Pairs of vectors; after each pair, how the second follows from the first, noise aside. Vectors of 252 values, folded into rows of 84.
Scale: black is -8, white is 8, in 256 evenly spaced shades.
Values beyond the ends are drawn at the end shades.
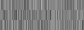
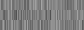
copied.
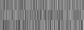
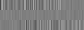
reversed, negated, partly zeroed.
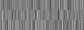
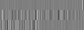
partly zeroed.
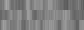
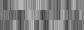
wrapped around, negated, scaled up.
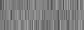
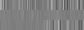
negated, partly zeroed.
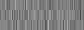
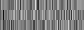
reversed, scaled up.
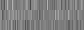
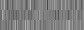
negated.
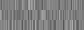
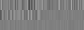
negated, partly zeroed.
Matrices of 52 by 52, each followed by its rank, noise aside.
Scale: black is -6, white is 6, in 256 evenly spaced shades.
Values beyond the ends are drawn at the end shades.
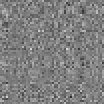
five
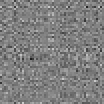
five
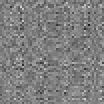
four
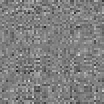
five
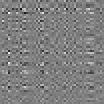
two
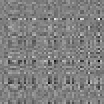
two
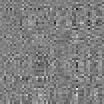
five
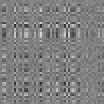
one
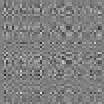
three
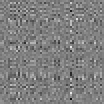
three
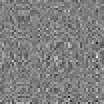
five
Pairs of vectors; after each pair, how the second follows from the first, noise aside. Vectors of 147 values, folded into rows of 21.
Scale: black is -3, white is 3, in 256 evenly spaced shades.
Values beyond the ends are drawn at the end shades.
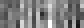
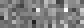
wrapped around, partly zeroed.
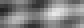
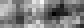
negated.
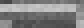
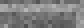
shrunk.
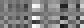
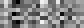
wrapped around, negated.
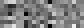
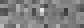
wrapped around, negated, shrunk.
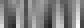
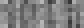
wrapped around, negated, shrunk.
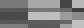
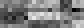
copied.
